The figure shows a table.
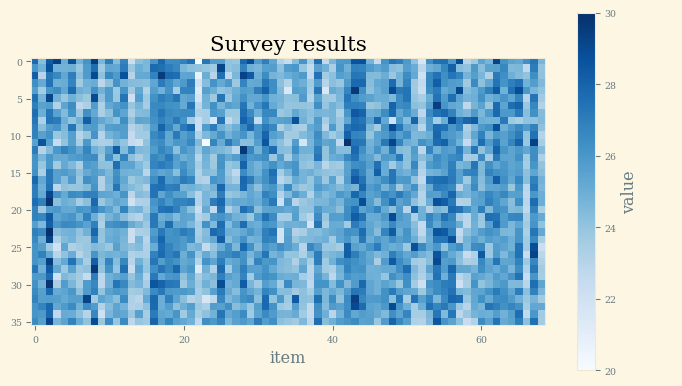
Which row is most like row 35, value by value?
27
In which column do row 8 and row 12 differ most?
48
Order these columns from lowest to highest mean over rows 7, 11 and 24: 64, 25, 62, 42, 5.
5, 64, 25, 62, 42
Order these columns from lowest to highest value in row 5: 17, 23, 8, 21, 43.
23, 21, 43, 17, 8
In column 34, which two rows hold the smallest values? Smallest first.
4, 0
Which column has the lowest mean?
22
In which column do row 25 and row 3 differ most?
51
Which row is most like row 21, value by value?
33
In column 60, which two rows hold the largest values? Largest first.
26, 11
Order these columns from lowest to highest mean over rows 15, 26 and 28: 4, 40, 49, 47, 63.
40, 4, 47, 63, 49
